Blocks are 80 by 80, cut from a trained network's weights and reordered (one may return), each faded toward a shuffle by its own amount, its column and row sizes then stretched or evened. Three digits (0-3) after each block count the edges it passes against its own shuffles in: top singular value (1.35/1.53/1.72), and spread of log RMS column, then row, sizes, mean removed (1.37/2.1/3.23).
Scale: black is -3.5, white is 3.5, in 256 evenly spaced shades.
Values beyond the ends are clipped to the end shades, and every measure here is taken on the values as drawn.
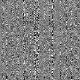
3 3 0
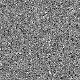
0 1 0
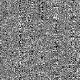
2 2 0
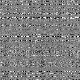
3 0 3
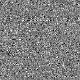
1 0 2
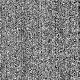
2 1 0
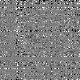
0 2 3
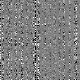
3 3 1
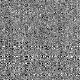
2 1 2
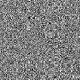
3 1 1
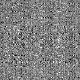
2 1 2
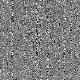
0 3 0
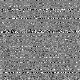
1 0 3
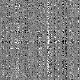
3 3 2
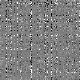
1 3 2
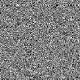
3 1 1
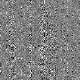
2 3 1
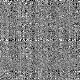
3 1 2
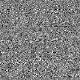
1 1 2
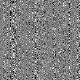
1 3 0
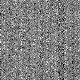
1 2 0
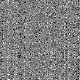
1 2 2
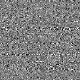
1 1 2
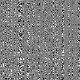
1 3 2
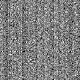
3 0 1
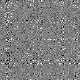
2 2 2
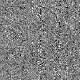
0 2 0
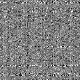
2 0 2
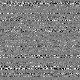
3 0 3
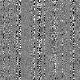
3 3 1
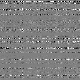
3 1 3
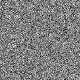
1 1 0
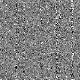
1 2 1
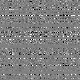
2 2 3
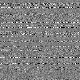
3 0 3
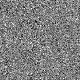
0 1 0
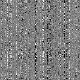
3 3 1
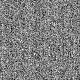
0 0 0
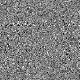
2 1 1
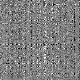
3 2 2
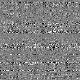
2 1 3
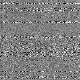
1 0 3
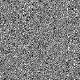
0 2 0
